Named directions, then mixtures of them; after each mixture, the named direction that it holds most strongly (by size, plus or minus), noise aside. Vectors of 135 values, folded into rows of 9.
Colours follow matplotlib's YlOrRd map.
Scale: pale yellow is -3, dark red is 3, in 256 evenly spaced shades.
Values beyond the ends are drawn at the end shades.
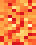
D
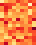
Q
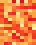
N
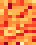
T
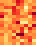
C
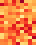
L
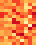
C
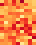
L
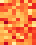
Q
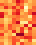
C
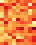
Q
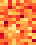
L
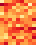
Q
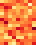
Q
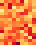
L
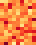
T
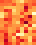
C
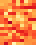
N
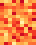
N
